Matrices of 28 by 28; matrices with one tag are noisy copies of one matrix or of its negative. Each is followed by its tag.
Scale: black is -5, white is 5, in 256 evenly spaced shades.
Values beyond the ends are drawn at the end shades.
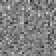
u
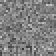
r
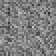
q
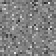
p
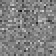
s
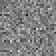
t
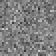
s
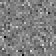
q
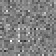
t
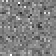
q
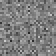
t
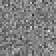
p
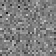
t
